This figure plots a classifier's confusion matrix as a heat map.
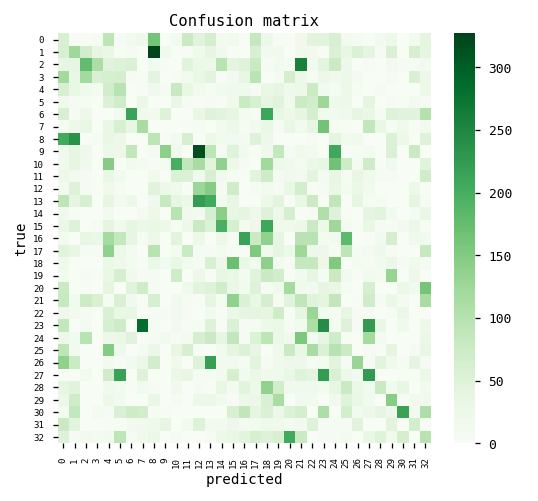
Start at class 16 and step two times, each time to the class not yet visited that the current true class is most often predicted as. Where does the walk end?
4
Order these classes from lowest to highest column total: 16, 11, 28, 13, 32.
28, 11, 16, 32, 13
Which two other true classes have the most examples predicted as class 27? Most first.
23, 24
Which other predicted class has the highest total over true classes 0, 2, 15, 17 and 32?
21
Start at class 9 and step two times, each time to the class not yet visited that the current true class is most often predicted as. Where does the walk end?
13
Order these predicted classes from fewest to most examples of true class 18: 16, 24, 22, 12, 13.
12, 16, 13, 22, 24
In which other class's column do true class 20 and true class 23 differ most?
7
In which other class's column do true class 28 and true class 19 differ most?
29
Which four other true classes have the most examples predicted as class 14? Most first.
15, 10, 2, 20
